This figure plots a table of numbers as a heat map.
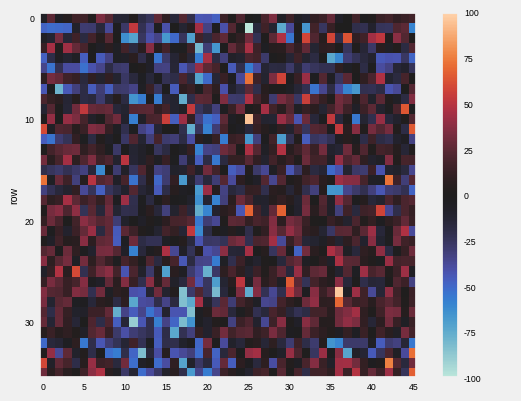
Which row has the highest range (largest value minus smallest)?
27
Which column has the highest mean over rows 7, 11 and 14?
45
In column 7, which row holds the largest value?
35
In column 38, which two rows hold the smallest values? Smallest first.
7, 10
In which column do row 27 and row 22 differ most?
36
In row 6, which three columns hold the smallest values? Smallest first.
19, 20, 24
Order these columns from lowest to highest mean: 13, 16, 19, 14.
19, 14, 16, 13
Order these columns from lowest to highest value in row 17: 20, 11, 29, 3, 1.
1, 3, 29, 11, 20
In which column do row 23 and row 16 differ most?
42
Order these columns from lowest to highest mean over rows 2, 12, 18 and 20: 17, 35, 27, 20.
20, 17, 27, 35
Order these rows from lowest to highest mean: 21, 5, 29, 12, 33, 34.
5, 12, 33, 29, 34, 21
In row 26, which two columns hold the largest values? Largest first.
30, 24
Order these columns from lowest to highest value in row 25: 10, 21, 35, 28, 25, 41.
10, 21, 25, 35, 28, 41
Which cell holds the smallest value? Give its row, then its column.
1, 25
